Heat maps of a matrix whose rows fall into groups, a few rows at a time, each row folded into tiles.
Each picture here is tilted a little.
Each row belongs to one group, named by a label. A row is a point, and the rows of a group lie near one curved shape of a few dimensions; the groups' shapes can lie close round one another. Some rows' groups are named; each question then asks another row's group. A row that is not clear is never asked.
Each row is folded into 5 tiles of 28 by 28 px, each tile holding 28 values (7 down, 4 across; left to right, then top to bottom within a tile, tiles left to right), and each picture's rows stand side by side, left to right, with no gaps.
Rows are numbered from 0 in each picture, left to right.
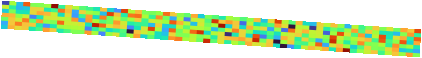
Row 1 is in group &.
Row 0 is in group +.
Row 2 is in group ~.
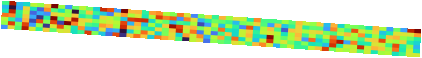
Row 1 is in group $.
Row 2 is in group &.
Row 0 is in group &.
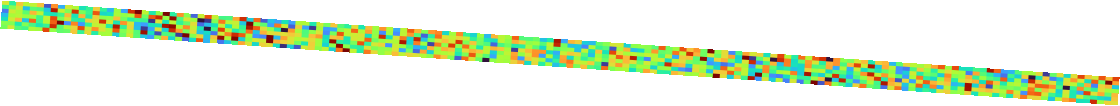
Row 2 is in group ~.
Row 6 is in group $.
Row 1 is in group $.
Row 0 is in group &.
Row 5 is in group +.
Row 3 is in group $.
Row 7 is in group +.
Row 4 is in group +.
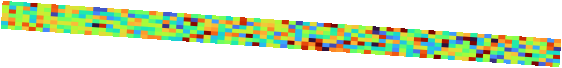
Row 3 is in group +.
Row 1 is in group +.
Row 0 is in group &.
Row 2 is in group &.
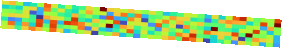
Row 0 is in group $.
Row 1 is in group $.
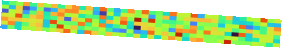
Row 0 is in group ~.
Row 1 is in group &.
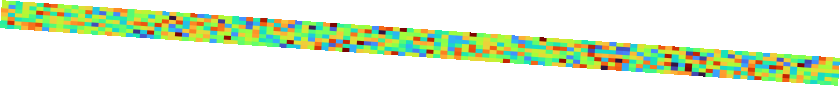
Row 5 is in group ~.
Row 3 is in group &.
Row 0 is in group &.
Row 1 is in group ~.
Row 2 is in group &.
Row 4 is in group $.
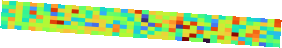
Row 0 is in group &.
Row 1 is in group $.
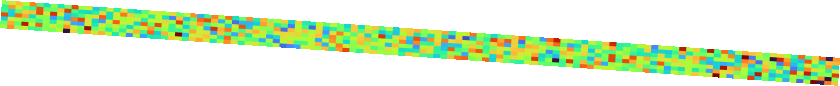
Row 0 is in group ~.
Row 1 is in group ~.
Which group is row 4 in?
&
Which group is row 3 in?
&
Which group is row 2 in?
~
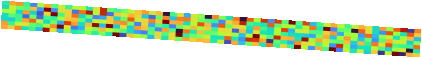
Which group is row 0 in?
+
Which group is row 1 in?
~
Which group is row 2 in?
+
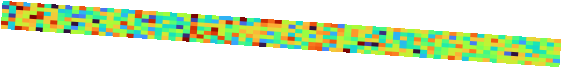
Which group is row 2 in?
&
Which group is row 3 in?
&
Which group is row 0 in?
$
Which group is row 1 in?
&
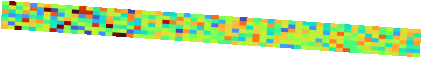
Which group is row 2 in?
~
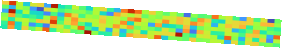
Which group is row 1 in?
~
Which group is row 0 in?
&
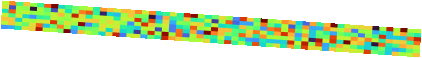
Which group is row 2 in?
&
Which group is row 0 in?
&
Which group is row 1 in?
&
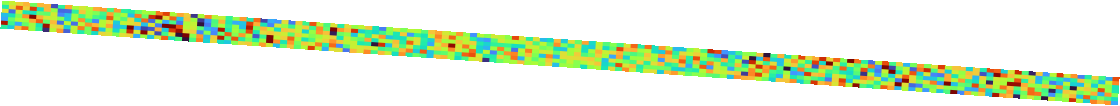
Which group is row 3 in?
$
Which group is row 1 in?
$
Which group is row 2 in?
&
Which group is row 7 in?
$
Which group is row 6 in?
+
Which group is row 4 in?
~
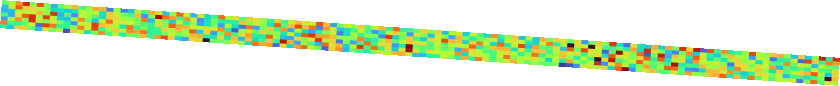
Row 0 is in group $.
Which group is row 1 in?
$
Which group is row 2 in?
$
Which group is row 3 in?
~
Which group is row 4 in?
~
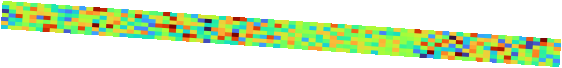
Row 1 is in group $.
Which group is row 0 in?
$
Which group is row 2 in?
&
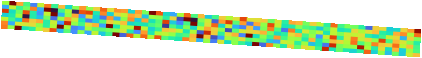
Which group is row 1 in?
+
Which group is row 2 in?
&
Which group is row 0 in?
+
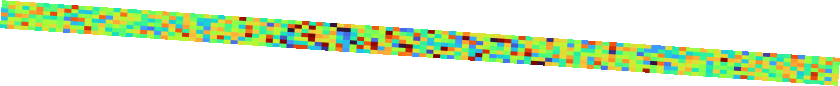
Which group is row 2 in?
$
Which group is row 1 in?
$
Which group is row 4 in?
&
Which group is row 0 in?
~
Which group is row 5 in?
~
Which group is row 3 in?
+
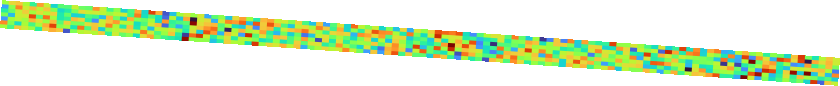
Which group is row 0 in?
$
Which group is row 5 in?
+
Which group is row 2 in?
~
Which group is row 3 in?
$
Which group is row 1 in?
+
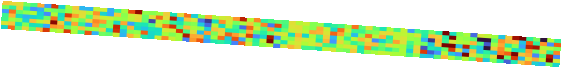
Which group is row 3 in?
$
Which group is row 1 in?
$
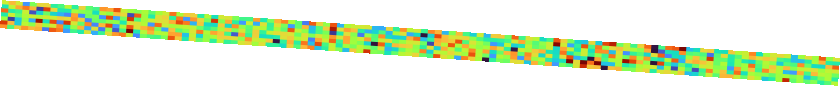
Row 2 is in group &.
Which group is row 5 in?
&
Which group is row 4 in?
&
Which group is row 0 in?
$
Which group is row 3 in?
$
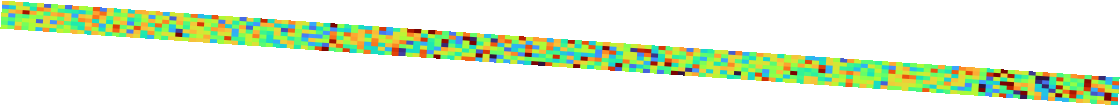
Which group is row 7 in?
$
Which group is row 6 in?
+
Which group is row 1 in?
~
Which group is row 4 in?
+
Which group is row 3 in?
+
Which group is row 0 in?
~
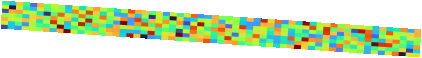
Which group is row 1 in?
~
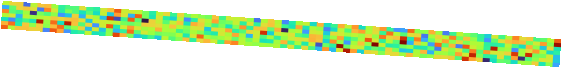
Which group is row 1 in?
~
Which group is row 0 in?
$
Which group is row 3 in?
$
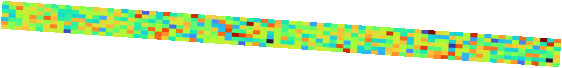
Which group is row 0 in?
$
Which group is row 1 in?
+
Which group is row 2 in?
~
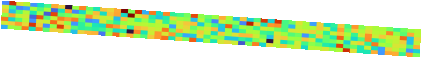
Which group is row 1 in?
+
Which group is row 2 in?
~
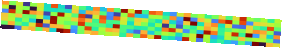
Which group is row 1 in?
+
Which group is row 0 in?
~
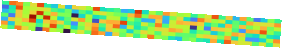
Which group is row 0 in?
$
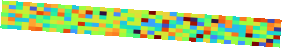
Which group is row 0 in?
&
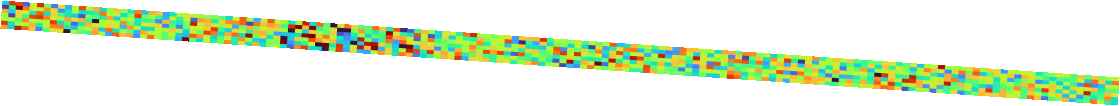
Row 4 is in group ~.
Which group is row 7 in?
$
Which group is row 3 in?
&
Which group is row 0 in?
$
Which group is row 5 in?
&
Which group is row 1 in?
+
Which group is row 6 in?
$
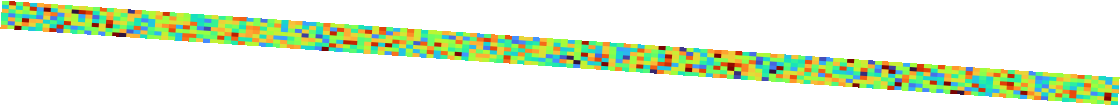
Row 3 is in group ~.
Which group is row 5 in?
$
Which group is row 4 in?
$
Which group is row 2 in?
+
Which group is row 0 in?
+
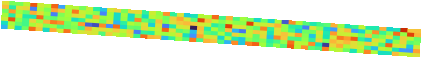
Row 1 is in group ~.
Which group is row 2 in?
+
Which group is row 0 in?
&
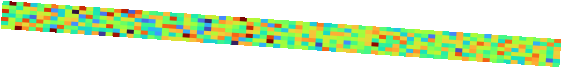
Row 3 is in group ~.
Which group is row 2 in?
~
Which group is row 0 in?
+
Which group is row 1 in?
$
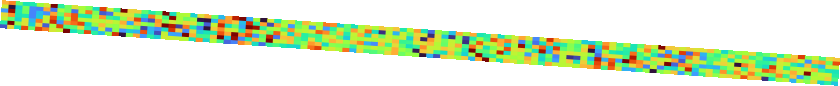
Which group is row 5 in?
$
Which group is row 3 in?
~
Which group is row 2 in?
&
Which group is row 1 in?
$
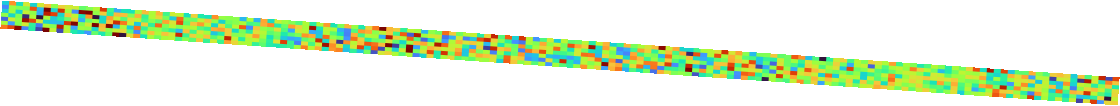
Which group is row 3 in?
~
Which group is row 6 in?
&
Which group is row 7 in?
+
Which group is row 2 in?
$
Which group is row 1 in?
~
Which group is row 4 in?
$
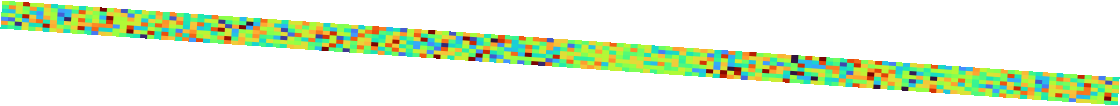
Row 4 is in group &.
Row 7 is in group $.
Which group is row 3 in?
+
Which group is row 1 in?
~
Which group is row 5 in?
&
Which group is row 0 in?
$
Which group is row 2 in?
$
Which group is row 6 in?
$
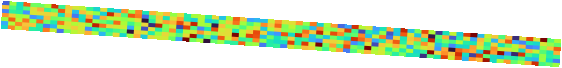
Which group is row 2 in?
~
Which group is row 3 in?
&
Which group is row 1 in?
$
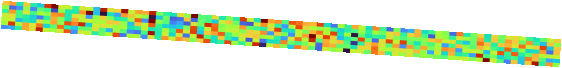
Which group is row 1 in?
&
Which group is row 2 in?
$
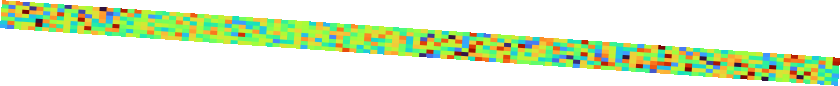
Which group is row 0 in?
~
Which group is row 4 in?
$
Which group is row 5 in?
$
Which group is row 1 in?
&
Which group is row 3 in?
~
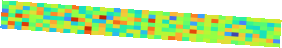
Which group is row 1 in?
&
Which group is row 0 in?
~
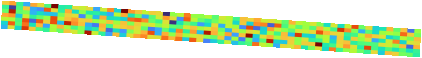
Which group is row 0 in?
&
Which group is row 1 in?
$
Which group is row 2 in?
~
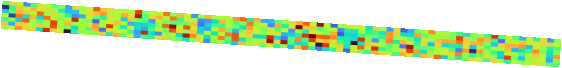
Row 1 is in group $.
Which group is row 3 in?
~
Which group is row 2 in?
$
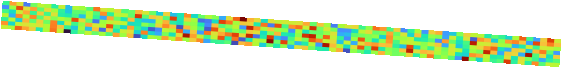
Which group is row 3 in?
+
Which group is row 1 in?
$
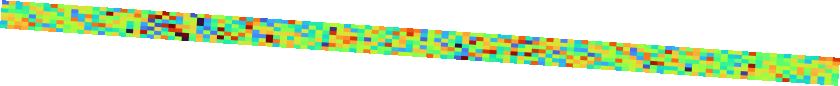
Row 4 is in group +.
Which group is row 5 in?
&
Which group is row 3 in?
+
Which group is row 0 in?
+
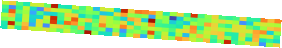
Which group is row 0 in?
&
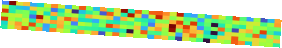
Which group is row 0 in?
+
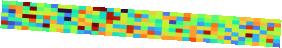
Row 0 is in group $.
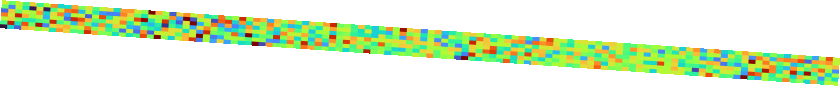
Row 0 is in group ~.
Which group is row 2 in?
&
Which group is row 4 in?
&
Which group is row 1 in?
+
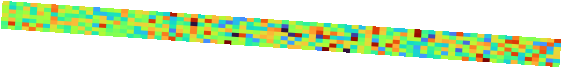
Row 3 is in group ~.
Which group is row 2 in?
$
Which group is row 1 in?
&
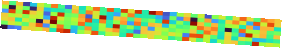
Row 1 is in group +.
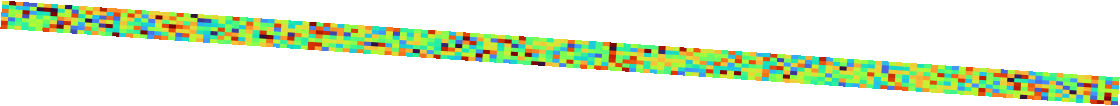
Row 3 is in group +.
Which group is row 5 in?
~
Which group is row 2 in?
&
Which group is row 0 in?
+
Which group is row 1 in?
$
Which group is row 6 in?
~
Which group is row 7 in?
$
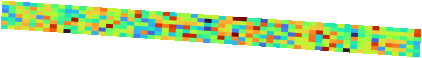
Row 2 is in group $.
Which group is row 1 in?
$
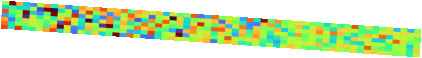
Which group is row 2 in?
~
